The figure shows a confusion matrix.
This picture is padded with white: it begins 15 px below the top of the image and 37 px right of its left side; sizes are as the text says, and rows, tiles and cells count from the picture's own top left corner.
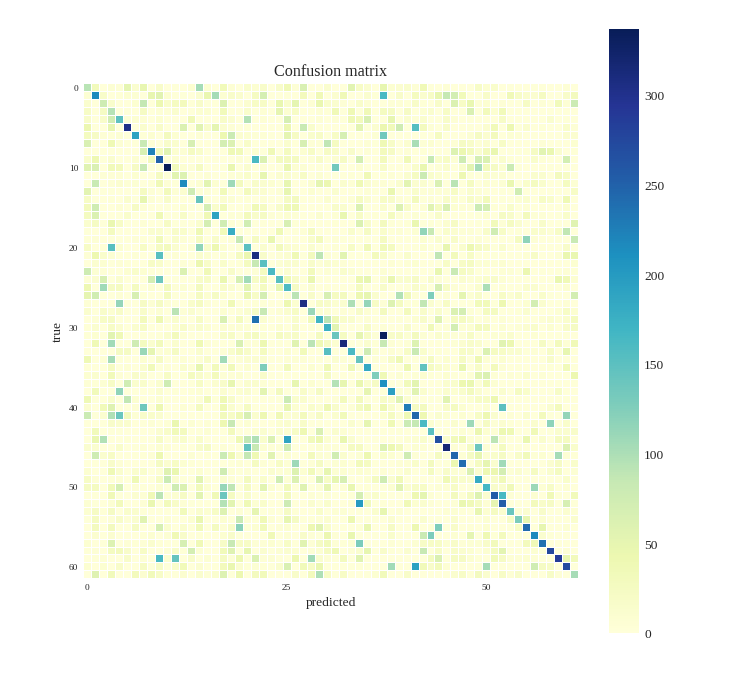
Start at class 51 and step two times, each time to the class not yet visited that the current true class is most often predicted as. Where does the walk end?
34
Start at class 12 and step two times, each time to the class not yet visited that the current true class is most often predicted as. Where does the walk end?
42
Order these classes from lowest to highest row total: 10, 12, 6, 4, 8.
4, 6, 8, 12, 10
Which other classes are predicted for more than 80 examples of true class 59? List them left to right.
9, 11, 28
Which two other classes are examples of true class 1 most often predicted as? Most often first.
37, 16
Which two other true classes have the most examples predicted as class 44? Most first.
55, 21
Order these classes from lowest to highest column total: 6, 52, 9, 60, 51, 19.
6, 19, 51, 60, 52, 9
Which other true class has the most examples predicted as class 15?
17
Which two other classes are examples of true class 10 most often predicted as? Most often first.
31, 49
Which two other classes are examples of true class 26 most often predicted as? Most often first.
43, 39
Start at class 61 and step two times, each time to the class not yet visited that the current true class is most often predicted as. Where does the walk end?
21
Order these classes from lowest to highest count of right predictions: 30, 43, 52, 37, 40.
43, 30, 37, 40, 52
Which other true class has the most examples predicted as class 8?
24
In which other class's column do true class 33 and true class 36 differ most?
30
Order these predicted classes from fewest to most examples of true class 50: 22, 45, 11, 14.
45, 14, 22, 11
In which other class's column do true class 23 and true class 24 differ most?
9
